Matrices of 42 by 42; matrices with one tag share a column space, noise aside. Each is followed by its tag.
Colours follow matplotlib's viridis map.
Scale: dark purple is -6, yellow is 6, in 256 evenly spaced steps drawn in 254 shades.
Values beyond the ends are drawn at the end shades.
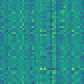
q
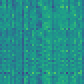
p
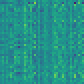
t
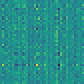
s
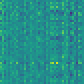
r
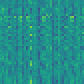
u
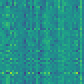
p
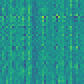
u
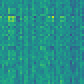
u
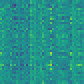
s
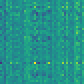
r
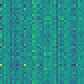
s
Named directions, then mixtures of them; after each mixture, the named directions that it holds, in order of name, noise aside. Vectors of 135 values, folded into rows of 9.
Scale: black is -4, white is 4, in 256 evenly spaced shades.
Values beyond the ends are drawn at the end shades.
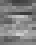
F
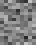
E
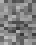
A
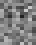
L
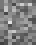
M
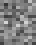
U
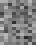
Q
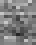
A, F, U.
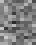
A, Q.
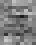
F, L.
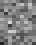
M, U.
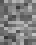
A.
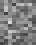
M.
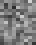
U.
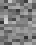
E.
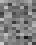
Q.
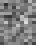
U.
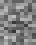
A.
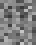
L.
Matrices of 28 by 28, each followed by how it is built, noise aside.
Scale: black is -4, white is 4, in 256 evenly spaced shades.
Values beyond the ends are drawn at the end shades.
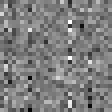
uneven columns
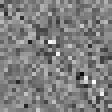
banded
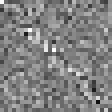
banded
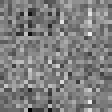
low rank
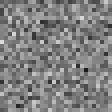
repeating columns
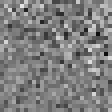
upper triangular
